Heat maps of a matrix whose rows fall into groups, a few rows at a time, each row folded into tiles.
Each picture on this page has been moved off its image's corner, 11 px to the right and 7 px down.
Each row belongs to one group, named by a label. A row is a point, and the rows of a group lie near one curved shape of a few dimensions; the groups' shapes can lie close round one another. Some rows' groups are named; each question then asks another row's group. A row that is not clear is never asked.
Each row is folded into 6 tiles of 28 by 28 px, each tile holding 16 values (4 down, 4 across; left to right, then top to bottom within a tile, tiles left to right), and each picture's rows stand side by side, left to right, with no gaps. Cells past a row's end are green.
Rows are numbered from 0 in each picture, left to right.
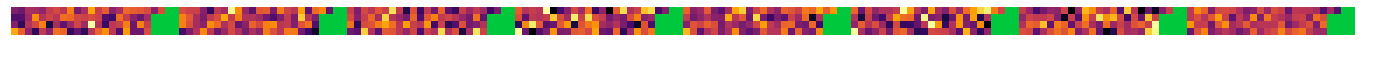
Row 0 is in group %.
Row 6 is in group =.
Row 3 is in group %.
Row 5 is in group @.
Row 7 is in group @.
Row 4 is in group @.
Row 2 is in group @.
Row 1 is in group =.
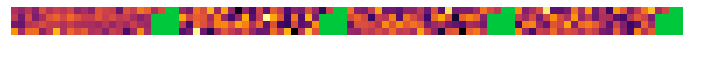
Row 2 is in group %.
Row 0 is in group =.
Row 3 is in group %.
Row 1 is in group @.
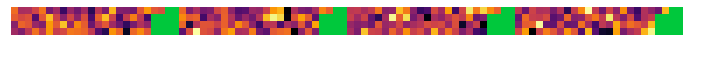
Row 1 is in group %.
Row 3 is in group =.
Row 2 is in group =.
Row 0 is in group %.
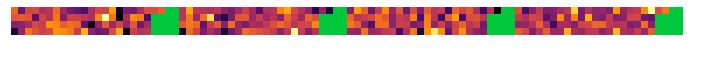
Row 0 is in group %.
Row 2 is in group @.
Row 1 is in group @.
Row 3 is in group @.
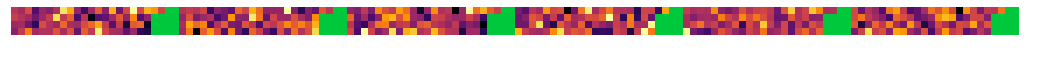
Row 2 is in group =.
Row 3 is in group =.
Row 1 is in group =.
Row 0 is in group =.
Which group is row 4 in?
%
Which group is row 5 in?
%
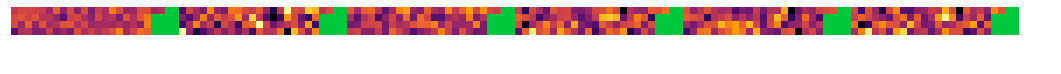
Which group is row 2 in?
@
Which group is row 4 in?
%
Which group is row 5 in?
%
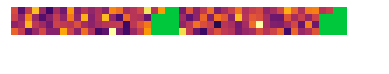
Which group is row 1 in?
%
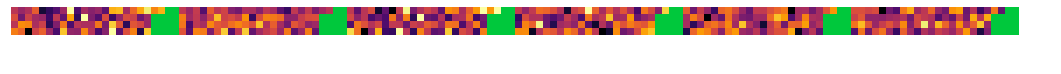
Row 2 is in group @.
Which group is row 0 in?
@
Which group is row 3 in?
=
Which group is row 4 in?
%
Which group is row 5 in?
=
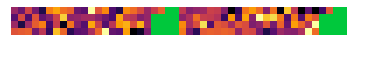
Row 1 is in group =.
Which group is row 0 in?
%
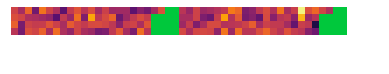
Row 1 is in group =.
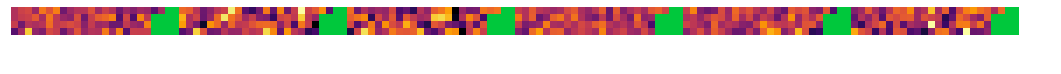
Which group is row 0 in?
@
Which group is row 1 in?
=
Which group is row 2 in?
%
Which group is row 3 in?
=
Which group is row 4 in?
@
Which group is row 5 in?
%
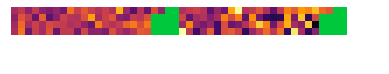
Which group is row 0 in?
=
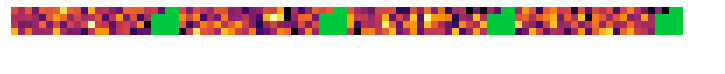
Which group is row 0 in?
@
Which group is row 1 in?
%
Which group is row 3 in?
@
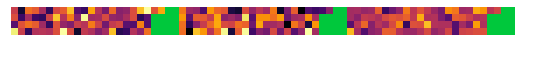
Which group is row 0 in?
@
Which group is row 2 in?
%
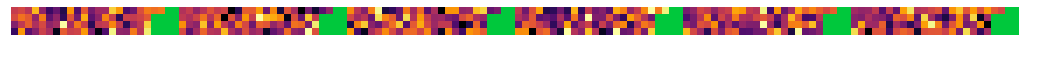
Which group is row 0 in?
@
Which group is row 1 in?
=
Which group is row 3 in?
@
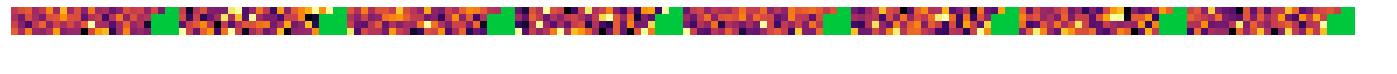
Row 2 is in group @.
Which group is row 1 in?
@
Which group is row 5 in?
=
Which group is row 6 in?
%
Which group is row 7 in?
@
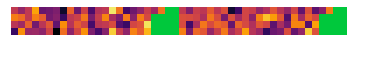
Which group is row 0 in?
@
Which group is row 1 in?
=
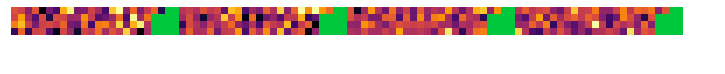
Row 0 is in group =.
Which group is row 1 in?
=
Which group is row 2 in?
@
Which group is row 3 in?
%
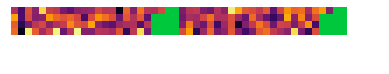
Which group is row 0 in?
=
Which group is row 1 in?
@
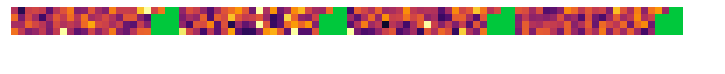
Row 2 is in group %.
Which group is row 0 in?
@
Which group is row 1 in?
%
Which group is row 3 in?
=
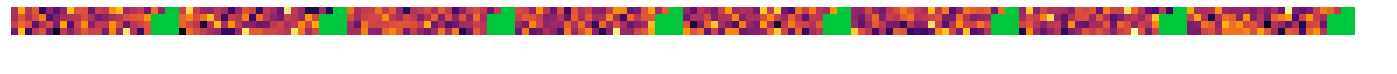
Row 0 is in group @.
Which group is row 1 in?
@
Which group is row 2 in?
@
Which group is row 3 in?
@
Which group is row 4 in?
%
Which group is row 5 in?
%
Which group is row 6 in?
@
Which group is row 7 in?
%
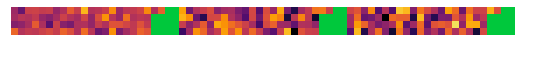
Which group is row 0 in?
=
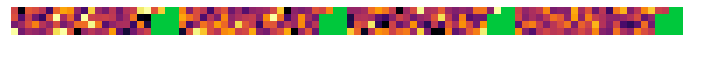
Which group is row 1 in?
%
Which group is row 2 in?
=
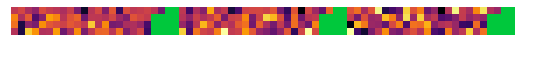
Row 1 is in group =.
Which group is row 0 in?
=
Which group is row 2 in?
%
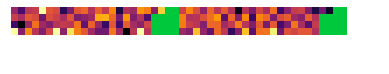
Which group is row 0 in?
=
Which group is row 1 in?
@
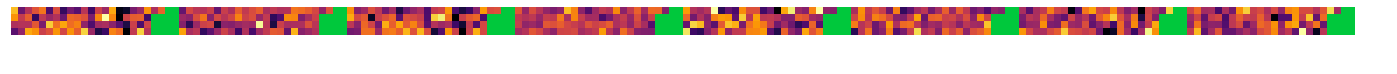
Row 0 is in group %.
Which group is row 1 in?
%
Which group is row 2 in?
%
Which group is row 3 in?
=
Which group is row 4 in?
%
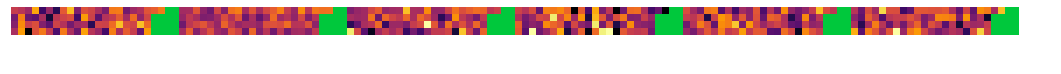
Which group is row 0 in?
=
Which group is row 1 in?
=
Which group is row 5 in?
=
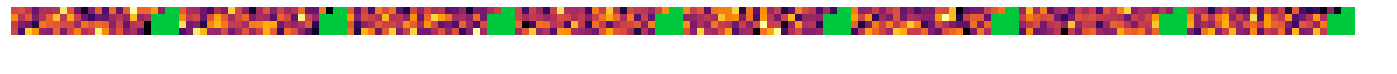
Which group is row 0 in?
=
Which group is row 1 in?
=
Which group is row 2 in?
=
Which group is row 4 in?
@
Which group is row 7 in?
=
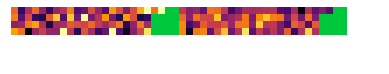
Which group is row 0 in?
@
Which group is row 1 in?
=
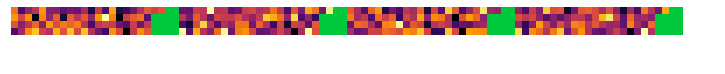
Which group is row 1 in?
=
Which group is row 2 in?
%
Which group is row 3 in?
=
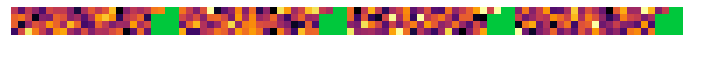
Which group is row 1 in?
%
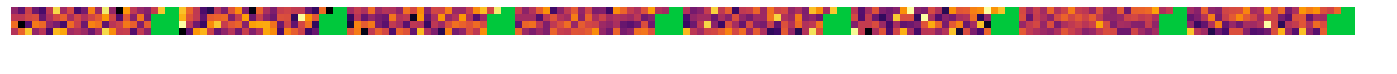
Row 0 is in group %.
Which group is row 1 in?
=
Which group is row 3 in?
%
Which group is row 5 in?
@
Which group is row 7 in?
%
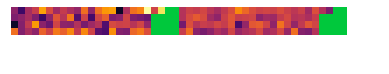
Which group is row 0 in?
=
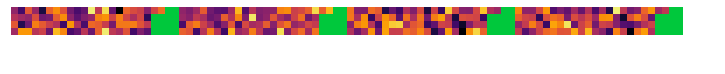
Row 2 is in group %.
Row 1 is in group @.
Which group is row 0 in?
%
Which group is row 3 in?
%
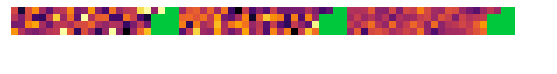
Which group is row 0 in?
@
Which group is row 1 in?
@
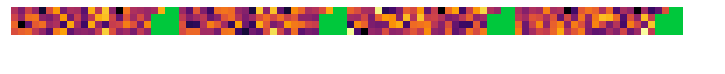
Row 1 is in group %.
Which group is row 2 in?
%
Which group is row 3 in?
=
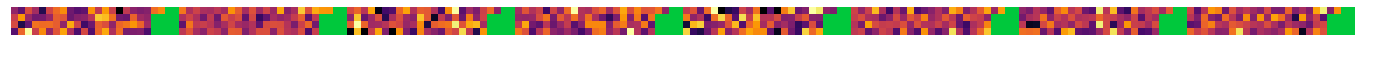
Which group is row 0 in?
%
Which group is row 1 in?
=
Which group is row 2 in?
=
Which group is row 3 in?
@
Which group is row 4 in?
%
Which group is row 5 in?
@
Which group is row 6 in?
%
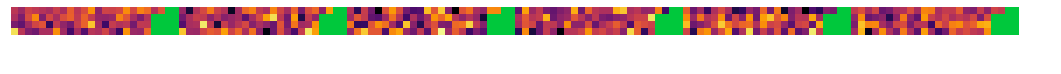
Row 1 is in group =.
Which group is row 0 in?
%
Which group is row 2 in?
%
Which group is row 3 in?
@
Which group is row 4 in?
=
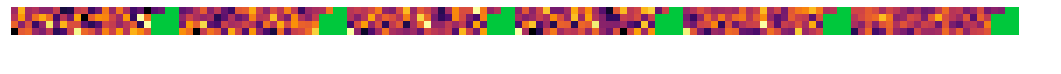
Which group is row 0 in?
@
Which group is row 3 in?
%
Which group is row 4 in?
%
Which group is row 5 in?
@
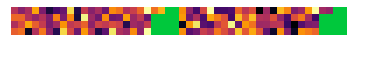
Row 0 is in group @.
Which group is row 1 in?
%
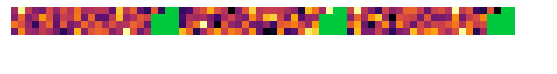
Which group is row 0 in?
@
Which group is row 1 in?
=
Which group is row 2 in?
@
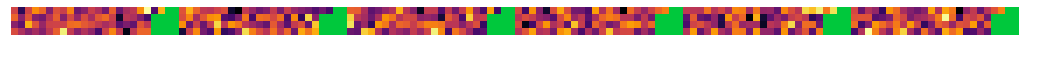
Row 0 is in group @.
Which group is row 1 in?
@
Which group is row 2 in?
=
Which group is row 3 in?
%
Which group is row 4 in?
=
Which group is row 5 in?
%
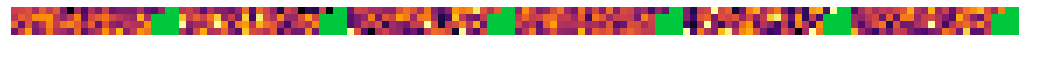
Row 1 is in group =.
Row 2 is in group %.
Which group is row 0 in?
@
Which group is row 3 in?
@
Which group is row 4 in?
=
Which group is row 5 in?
%
